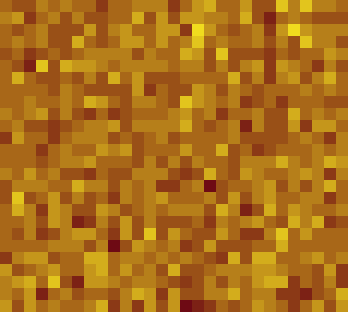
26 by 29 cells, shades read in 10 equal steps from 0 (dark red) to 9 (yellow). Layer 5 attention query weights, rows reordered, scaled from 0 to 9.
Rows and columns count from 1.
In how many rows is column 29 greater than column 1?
10
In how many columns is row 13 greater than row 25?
13
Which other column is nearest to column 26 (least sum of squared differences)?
14
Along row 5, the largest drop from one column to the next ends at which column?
20
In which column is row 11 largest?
16
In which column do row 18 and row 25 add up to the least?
4
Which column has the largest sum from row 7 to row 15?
25
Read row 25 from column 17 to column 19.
3 5 5
